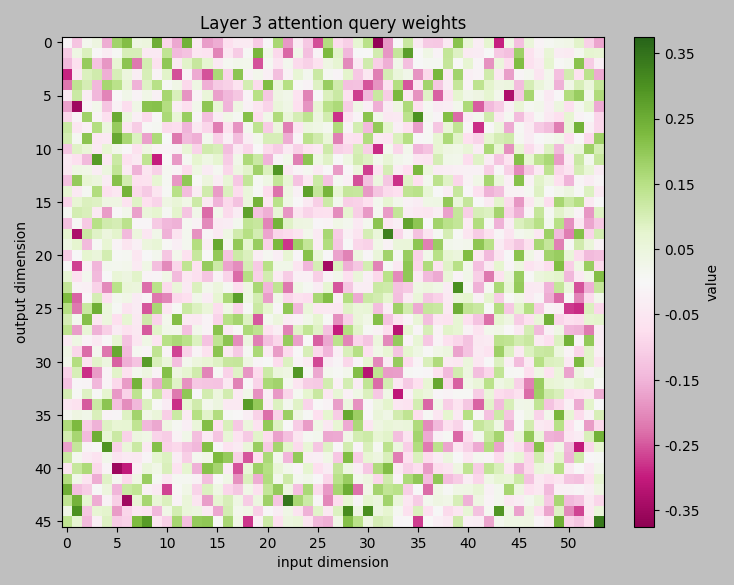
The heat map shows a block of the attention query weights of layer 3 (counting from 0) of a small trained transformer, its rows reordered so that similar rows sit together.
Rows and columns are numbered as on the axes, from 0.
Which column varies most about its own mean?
1
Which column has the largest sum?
18
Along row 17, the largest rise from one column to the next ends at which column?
21
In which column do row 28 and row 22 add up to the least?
17
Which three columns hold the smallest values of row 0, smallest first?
31, 43, 25
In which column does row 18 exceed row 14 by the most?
32
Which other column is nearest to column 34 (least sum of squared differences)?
38
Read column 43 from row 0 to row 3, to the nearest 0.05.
-0.3 -0.1 0.05 -0.05
